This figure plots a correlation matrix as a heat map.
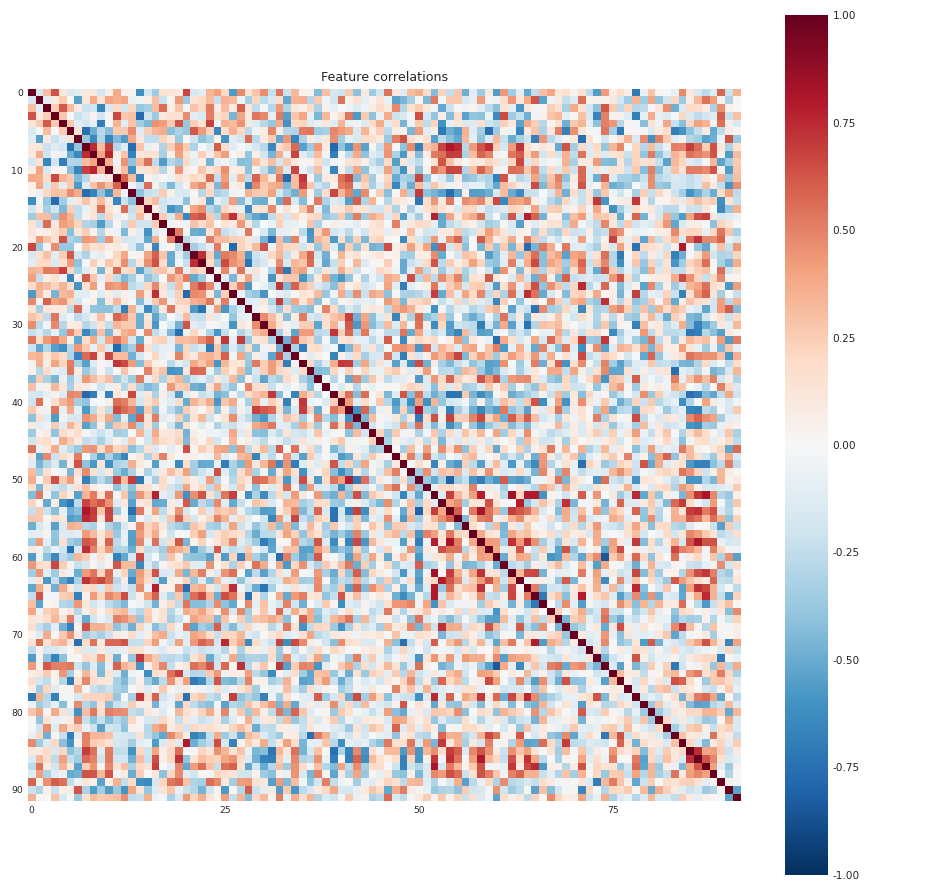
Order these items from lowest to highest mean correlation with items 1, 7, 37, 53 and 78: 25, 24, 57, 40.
40, 25, 24, 57
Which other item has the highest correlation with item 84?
20
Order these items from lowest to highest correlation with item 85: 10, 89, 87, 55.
89, 87, 10, 55
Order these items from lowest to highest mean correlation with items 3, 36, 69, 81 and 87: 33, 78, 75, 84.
78, 75, 33, 84
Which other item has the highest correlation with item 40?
35
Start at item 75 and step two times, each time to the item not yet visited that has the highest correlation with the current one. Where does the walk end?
86
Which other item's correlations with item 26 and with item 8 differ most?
53
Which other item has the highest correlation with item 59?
7
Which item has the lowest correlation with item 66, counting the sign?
65
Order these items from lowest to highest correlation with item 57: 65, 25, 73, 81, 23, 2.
23, 81, 2, 65, 25, 73
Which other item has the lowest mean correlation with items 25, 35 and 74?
60
